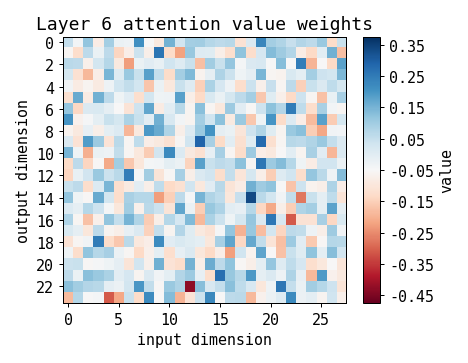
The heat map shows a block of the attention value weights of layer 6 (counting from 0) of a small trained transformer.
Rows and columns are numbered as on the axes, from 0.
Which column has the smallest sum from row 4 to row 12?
12
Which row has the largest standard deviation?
23
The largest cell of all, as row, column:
14, 18
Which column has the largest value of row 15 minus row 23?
11
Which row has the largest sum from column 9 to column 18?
21
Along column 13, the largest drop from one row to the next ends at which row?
10
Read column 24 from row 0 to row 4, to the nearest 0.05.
0.05 -0.15 -0.2 0.1 0.05
